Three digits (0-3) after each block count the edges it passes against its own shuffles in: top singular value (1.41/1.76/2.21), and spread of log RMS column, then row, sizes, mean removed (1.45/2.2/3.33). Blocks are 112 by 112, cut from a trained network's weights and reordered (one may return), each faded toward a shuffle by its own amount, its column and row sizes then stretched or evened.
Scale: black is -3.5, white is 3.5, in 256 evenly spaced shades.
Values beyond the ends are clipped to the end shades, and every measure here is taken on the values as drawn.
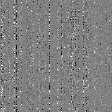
2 3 1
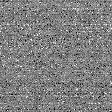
1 0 1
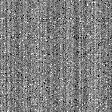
3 0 1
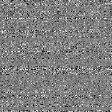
0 2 3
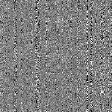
2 3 1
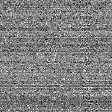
3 1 0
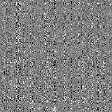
2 3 2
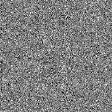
1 2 1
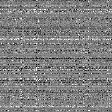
3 1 3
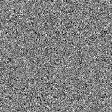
1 0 1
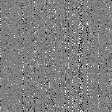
0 3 0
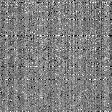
3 0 2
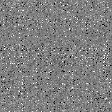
0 1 2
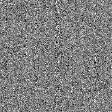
0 2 0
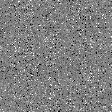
0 2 0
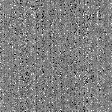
1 2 0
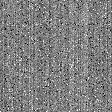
2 0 0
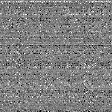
2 1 2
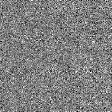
1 1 2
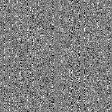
0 3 0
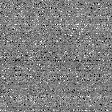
1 0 2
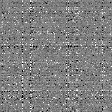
2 2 2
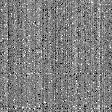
3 1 1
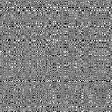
3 2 3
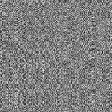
3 2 0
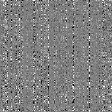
2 3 2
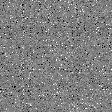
0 0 1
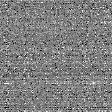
2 1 1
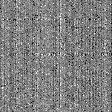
3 1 1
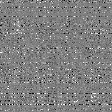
1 1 3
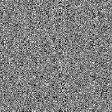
2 2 2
